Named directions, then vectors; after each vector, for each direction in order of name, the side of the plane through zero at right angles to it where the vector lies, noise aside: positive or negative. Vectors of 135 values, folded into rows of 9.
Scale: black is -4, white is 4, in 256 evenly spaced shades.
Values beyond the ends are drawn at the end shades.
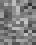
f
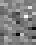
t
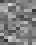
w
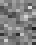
positive, positive, negative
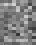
positive, positive, positive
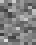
positive, positive, negative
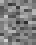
negative, positive, negative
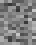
negative, negative, negative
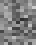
negative, positive, positive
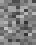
negative, positive, negative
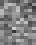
positive, negative, positive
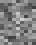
positive, negative, negative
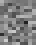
negative, positive, negative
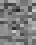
negative, negative, negative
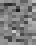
negative, negative, negative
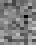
negative, negative, negative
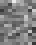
positive, positive, negative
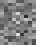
positive, negative, negative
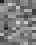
positive, negative, positive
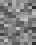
positive, positive, negative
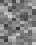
negative, negative, positive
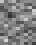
positive, positive, negative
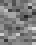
negative, negative, positive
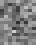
negative, positive, negative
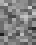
positive, positive, negative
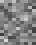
positive, positive, negative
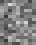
positive, negative, positive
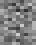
negative, negative, negative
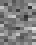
negative, negative, positive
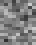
negative, negative, positive
